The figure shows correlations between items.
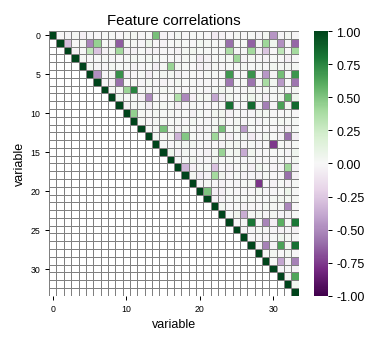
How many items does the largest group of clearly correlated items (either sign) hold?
10
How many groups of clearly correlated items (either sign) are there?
9
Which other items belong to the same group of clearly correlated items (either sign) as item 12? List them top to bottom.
15, 23, 26
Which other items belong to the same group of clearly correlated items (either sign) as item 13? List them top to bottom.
8, 17, 18, 22, 32
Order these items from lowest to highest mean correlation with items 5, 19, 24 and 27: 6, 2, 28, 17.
6, 28, 17, 2
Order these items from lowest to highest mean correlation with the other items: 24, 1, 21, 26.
1, 26, 21, 24
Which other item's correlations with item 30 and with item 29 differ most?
14
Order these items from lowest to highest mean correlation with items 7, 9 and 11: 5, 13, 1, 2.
1, 13, 2, 5
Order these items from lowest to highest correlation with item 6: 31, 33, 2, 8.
33, 31, 2, 8
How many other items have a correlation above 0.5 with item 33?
5
